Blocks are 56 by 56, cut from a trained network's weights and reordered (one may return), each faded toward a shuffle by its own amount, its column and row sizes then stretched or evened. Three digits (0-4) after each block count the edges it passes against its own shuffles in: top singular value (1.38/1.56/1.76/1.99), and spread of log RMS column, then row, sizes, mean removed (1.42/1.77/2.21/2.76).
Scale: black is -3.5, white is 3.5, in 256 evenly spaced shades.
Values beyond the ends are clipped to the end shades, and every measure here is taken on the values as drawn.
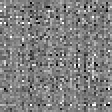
1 3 3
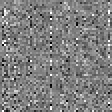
3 4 1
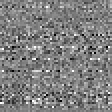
3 0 4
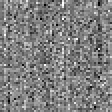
1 2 0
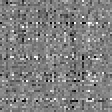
1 2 4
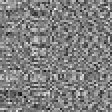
4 0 0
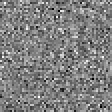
1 0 2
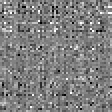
1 2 4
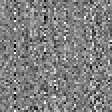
2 4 0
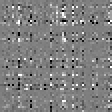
3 4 4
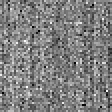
2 0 0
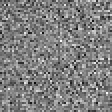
2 0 2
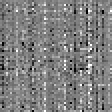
4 4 3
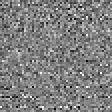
1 0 3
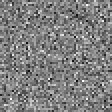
0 1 0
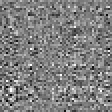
4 3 3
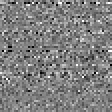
0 0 4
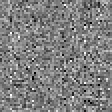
0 2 0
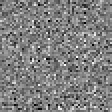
0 2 2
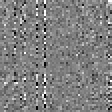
4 4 2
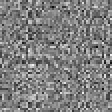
4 2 1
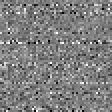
0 0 4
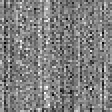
4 3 0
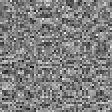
4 0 0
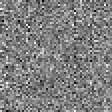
2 2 0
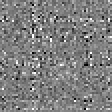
1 3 3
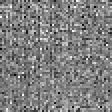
1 0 3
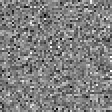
0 1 0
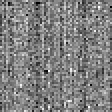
3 1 1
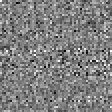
3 0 3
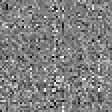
1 3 2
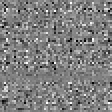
0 3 4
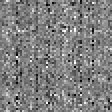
1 3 1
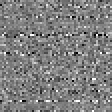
0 1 4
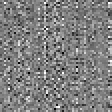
3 4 0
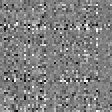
1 4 3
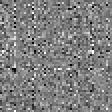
1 4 2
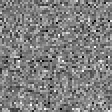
2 0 3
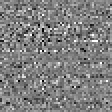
2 1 4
